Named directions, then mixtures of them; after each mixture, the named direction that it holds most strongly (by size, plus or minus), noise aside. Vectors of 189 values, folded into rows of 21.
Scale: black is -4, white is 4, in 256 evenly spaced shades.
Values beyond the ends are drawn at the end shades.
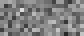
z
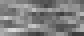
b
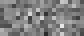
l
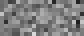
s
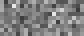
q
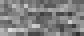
b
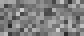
z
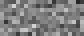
s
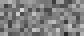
z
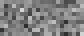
z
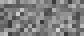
z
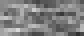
b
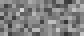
z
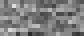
b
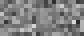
s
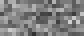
s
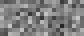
l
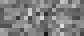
l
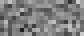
z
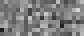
l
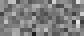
s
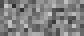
z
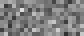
z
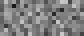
q
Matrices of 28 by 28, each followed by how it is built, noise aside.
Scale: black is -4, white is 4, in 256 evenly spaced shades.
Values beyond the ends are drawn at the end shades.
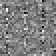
uneven columns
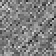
Hankel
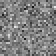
noise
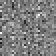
uneven columns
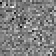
banded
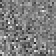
lower triangular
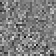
lower triangular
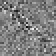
banded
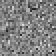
noise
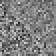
lower triangular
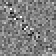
banded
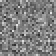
repeating columns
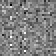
uneven columns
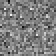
repeating columns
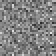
repeating rows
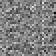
repeating rows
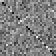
diagonal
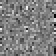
uneven columns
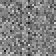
repeating rows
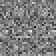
repeating columns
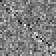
banded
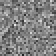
noise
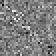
banded
